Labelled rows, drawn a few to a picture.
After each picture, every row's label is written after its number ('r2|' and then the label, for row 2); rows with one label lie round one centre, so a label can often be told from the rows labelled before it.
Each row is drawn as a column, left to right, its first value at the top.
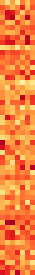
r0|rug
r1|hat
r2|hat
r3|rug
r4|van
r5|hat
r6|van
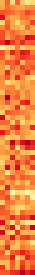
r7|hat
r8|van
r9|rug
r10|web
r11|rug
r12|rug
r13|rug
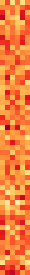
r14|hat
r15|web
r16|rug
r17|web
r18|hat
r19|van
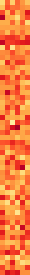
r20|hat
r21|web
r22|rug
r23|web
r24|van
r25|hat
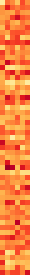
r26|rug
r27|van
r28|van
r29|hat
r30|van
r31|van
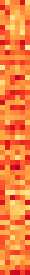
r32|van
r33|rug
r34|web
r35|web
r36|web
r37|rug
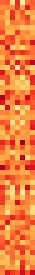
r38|van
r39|web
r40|rug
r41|van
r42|rug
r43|van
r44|web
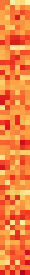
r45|van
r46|web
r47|rug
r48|hat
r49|rug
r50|rug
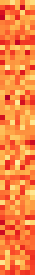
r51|hat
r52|van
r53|rug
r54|hat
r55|van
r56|rug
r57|rug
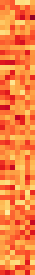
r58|web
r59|web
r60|van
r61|hat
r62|hat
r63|rug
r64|hat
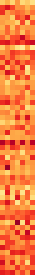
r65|rug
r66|van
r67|rug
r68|hat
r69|rug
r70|hat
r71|rug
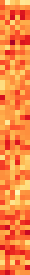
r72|van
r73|rug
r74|hat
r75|rug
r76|hat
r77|hat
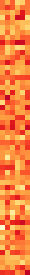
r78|web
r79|van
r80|web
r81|hat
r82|hat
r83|web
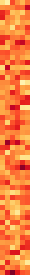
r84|hat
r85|rug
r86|web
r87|web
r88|van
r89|van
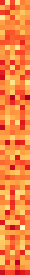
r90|web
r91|rug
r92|van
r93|rug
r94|web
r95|van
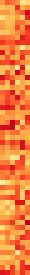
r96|web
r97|web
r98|web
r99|van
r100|rug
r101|hat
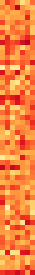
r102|van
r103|web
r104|van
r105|van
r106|rug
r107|hat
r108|web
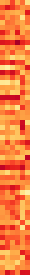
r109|van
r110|van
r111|van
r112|van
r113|web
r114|rug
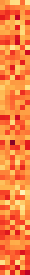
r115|hat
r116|hat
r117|rug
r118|hat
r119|web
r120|rug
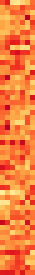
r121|web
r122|web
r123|rug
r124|rug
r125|rug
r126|hat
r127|van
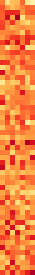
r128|van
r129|hat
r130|rug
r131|hat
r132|web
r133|rug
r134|rug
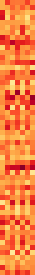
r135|hat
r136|web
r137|van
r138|web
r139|van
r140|web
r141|van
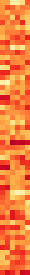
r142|van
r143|van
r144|rug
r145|rug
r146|rug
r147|web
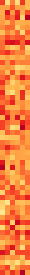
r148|web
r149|hat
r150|van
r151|hat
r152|web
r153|hat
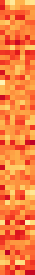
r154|van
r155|hat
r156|rug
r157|hat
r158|hat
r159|rug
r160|rug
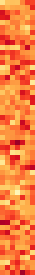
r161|hat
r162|hat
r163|rug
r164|rug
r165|web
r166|web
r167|van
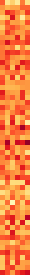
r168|web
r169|rug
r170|hat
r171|rug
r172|web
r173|rug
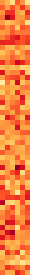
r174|van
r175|hat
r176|hat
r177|web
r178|van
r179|hat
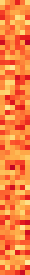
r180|hat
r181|van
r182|van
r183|web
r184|web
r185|hat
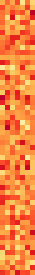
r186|van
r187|web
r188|hat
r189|web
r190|rug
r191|van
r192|hat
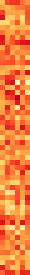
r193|hat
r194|web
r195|web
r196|van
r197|web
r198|van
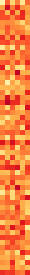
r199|rug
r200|van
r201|rug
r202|van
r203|hat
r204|web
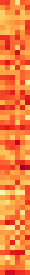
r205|web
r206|web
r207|web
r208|rug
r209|web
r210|van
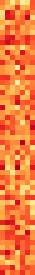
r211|web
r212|hat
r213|hat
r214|van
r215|rug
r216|hat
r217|web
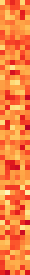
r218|rug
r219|web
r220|van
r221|van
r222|hat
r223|web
